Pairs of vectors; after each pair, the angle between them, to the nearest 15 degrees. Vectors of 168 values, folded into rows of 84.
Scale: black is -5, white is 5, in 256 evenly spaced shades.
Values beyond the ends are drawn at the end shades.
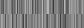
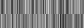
45 degrees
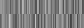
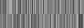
90 degrees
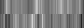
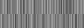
105 degrees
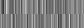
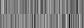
135 degrees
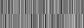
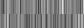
90 degrees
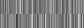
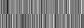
90 degrees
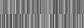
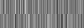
75 degrees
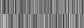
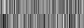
165 degrees
